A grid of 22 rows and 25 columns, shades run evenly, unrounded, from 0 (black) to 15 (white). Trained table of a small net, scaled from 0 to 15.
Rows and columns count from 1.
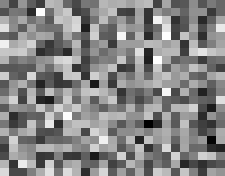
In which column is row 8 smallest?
17
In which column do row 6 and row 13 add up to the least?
6
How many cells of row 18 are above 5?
22
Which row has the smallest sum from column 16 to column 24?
16
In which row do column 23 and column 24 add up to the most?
7
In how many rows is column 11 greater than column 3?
13
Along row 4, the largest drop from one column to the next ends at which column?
10
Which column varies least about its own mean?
15
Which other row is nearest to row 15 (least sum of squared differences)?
1
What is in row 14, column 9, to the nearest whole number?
12
